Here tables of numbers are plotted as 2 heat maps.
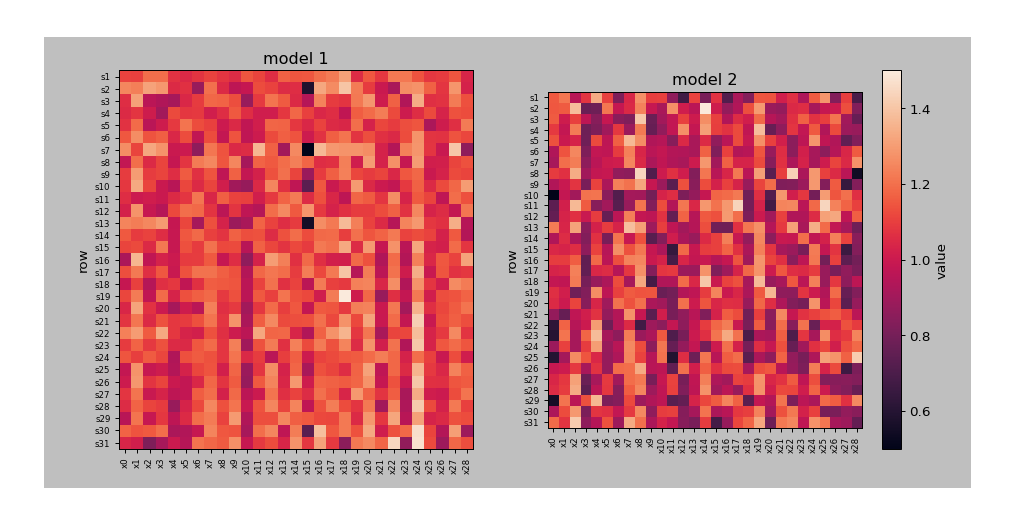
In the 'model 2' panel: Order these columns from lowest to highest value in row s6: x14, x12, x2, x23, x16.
x12, x23, x16, x14, x2
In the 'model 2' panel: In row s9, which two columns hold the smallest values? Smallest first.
x27, x11
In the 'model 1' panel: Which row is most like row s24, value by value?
s14
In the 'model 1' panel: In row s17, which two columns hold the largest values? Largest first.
x18, x24
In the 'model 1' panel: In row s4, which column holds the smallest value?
x3
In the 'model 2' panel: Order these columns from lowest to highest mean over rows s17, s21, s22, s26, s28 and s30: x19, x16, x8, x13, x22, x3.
x3, x13, x22, x16, x8, x19
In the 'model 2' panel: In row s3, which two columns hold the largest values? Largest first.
x8, x14
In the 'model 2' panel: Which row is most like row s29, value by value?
s23
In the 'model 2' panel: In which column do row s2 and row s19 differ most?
x2
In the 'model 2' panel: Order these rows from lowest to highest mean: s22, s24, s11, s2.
s22, s24, s2, s11
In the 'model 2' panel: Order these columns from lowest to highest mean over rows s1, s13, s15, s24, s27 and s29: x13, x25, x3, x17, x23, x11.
x11, x23, x3, x13, x17, x25
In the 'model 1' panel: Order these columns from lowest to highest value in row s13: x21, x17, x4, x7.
x4, x21, x7, x17
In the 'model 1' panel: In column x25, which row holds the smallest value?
s5
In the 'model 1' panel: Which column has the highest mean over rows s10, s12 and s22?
x1
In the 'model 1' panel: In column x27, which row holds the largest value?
s7
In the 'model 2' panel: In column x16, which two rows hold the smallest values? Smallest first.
s1, s13
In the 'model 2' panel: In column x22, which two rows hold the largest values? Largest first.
s8, s13
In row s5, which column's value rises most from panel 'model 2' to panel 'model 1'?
x28
